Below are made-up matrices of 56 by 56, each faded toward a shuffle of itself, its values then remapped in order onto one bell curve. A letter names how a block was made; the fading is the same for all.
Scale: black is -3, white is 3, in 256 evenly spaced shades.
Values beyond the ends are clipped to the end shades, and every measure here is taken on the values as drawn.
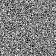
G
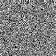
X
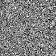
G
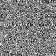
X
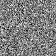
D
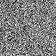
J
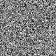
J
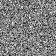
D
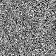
D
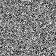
J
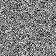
J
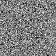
J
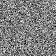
J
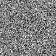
G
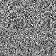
X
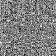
X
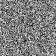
D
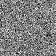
D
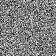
D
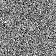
D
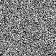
J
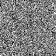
G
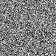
G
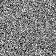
D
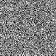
X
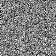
G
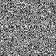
X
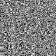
X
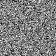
J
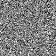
G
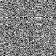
X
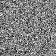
J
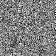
G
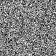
D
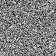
D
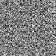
X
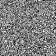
J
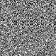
X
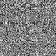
X
